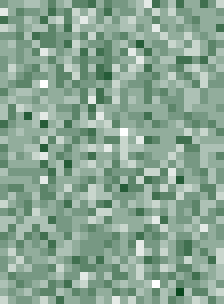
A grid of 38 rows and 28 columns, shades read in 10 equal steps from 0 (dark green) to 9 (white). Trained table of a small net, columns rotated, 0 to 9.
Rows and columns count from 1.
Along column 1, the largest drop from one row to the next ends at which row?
3
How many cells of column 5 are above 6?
2
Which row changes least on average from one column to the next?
17
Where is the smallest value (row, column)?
37, 23
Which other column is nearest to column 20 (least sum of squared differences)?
1
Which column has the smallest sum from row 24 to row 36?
7
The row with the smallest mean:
30
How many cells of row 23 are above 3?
21
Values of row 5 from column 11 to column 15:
3 7 3 5 4
